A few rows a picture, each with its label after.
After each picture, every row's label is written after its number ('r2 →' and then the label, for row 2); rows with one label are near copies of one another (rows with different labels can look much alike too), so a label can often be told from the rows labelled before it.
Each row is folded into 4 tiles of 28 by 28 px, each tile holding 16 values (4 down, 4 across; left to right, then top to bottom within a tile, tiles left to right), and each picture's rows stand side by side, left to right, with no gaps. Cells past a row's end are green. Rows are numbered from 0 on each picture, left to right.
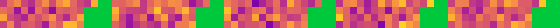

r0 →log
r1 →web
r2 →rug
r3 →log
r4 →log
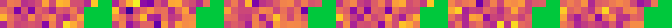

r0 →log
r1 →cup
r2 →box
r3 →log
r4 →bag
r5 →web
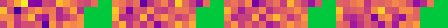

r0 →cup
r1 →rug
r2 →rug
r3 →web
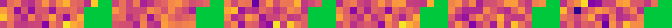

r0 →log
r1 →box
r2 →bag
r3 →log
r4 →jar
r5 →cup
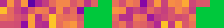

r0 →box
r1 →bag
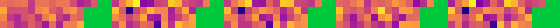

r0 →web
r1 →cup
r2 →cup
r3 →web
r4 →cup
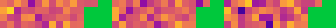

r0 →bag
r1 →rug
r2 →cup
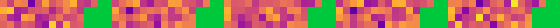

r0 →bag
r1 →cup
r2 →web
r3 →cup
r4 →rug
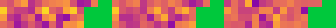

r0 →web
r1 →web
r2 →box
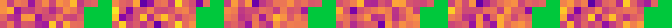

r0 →bag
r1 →rug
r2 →box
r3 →cup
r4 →box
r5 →rug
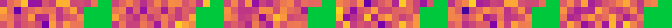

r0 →cup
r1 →log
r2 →box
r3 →rug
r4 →cup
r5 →jar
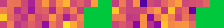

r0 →log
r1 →box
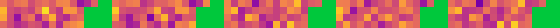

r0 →web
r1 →web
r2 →bag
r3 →rug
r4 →bag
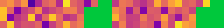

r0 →rug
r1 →log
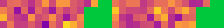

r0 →log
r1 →web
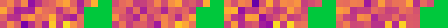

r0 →jar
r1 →log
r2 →bag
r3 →bag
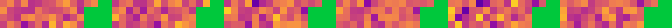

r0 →jar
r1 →log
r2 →box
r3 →box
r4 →rug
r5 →web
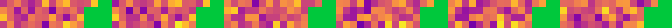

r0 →log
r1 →log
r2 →bag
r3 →jar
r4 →jar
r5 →web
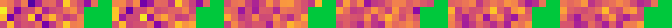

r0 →rug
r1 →rug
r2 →log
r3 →box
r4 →web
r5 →web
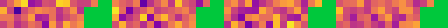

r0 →cup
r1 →rug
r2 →jar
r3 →web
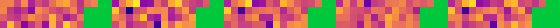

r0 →jar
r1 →cup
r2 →cup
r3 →box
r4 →cup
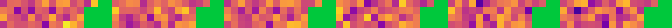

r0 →log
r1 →web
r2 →log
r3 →rug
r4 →box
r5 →cup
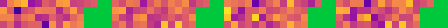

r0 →cup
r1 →bag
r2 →rug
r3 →bag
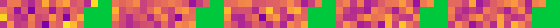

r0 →log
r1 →web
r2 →web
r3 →jar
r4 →jar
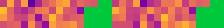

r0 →box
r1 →box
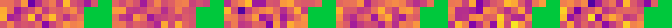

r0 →rug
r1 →bag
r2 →cup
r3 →web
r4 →jar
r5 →rug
